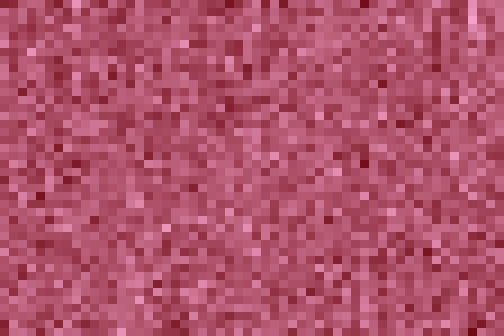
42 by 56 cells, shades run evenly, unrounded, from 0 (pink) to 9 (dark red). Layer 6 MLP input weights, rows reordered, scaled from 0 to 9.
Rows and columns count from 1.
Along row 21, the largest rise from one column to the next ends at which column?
41
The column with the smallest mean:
29
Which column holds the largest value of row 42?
53
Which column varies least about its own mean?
34
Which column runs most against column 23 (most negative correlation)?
40
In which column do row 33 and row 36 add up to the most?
38
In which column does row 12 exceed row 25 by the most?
3
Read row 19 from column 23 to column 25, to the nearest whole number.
3 5 3
